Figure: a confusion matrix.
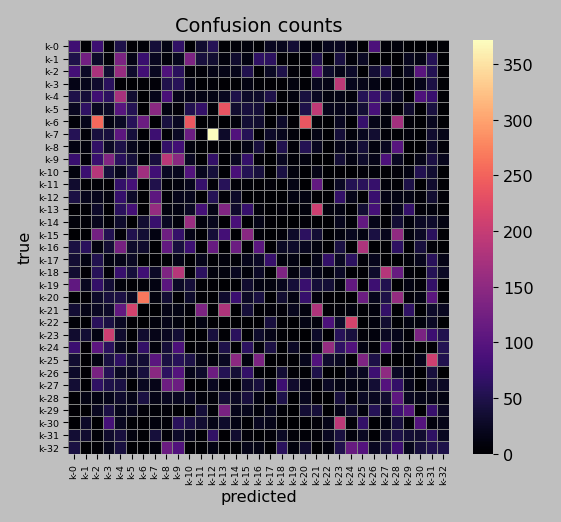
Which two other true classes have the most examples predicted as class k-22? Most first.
k-24, k-17
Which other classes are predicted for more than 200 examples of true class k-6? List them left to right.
k-2, k-10, k-20
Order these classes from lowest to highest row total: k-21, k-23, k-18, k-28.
k-28, k-23, k-21, k-18
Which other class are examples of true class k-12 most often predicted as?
k-7
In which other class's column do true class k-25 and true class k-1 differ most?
k-31
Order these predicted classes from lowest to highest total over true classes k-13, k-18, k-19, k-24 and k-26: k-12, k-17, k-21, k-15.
k-17, k-12, k-15, k-21
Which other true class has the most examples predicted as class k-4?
k-2
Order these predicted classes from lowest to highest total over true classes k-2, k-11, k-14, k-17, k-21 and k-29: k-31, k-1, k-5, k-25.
k-1, k-25, k-31, k-5
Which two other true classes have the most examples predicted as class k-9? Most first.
k-18, k-27
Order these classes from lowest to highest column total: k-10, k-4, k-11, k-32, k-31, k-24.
k-32, k-11, k-24, k-10, k-31, k-4
